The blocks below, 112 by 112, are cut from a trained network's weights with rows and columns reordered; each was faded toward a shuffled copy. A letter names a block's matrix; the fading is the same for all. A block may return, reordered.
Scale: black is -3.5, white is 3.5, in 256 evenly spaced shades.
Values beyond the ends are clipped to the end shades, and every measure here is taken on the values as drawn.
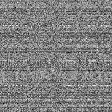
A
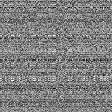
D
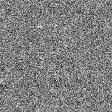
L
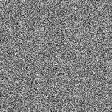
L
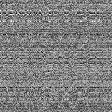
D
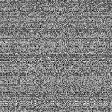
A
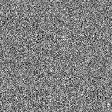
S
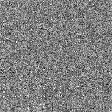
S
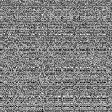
D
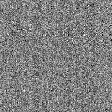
S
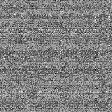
A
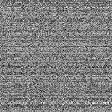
A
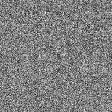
L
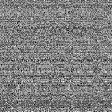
A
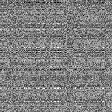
D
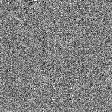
S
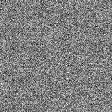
L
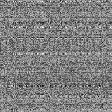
D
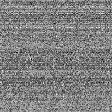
A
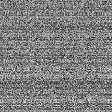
A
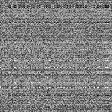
D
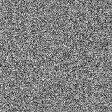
L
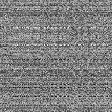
D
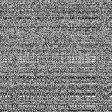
D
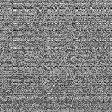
D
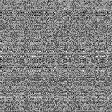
D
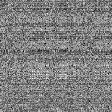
A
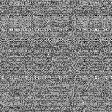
D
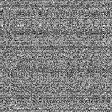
A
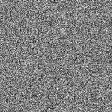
L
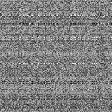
D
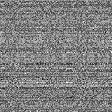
A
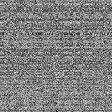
A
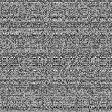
D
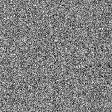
S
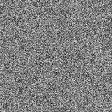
L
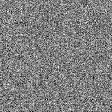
L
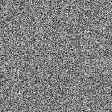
L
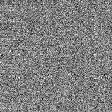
L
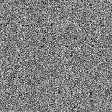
S
